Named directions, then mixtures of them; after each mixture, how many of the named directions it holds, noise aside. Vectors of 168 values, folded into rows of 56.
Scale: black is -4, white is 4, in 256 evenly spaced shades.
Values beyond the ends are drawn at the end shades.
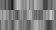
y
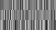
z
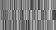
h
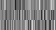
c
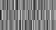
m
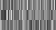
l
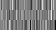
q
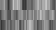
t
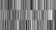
four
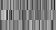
one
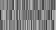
four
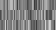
four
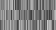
four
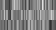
four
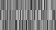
four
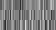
two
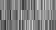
four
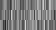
four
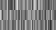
two
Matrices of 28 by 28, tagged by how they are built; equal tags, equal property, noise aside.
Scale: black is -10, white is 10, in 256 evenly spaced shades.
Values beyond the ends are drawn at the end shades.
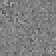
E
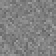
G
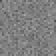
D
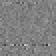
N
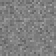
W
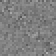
E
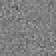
E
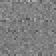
N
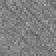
G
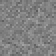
W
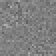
E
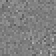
E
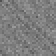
G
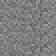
D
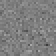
N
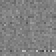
N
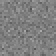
W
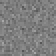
D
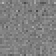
N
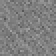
G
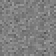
D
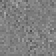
E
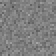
W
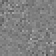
E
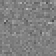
N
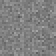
D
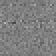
N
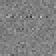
N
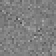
E
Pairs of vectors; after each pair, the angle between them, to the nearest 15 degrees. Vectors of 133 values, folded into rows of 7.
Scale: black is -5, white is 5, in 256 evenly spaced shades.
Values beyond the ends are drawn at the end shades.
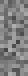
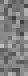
45 degrees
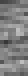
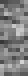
30 degrees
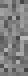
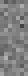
90 degrees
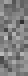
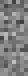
45 degrees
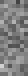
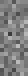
105 degrees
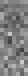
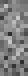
150 degrees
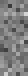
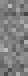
165 degrees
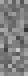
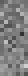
105 degrees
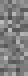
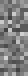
15 degrees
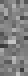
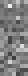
105 degrees
